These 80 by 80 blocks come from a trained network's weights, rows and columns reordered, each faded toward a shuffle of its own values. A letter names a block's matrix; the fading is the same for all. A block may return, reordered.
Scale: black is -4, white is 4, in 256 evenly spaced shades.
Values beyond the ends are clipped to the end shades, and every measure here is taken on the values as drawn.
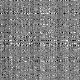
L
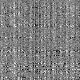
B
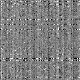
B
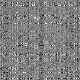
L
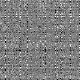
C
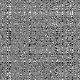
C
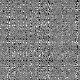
C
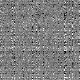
C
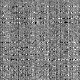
L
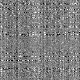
L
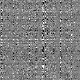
C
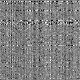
B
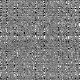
C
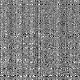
L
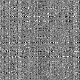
L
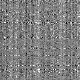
L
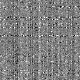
L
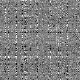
C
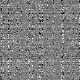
C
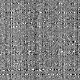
L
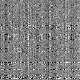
B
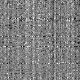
L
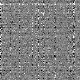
C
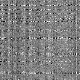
L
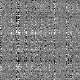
C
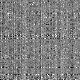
L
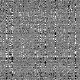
C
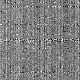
B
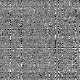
C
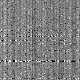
B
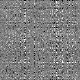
C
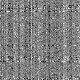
B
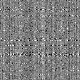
L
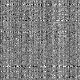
B
